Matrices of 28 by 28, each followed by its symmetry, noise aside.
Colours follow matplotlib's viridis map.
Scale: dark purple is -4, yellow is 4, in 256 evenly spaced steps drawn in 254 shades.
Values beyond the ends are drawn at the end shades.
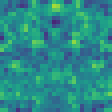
mirrored left to right.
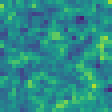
no symmetry.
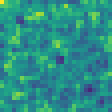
symmetric.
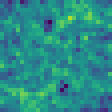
same after a half turn.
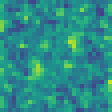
same after a half turn.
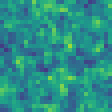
antisymmetric.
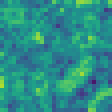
symmetric.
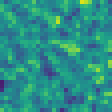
antisymmetric.
